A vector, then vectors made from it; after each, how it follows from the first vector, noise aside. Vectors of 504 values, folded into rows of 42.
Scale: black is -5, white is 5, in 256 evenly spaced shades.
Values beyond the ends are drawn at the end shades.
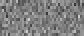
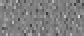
partly zeroed.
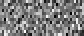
reversed, negated, scaled up.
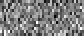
reversed, negated, scaled up.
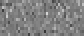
negated, partly zeroed.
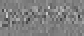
negated, partly zeroed.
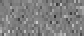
reversed, negated, partly zeroed.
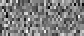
scaled up.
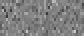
partly zeroed.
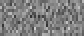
wrapped around.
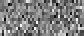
reversed, negated, scaled up.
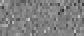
partly zeroed.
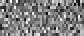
scaled up.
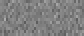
reversed, shrunk.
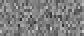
wrapped around.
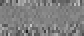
negated, partly zeroed.
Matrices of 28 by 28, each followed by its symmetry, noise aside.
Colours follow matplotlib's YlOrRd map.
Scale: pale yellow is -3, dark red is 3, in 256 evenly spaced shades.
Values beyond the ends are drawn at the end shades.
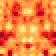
mirrored left to right.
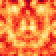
mirrored left to right.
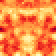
mirrored left to right.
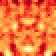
mirrored left to right.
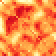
symmetric.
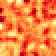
antisymmetric.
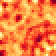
symmetric.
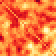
symmetric.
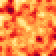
symmetric.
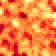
antisymmetric.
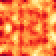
mirrored top to bottom.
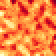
antisymmetric.
